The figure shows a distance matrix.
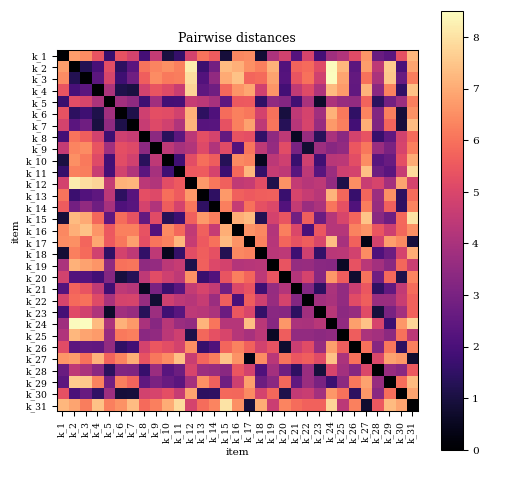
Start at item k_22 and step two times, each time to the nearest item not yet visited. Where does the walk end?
k_16
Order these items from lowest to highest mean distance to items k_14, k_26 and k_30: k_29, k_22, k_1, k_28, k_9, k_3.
k_3, k_28, k_22, k_9, k_1, k_29
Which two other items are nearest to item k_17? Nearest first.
k_27, k_31
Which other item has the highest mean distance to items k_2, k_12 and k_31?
k_15
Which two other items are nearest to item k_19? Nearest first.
k_25, k_12
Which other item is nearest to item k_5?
k_23
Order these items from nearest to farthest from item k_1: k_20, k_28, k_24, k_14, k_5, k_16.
k_5, k_28, k_24, k_20, k_14, k_16
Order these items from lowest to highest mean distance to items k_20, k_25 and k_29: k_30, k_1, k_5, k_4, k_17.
k_5, k_1, k_30, k_4, k_17
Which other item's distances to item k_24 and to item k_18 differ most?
k_10
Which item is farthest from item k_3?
k_24
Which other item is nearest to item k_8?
k_21
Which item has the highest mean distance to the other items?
k_31
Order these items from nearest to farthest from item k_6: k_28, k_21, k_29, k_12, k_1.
k_28, k_21, k_1, k_29, k_12
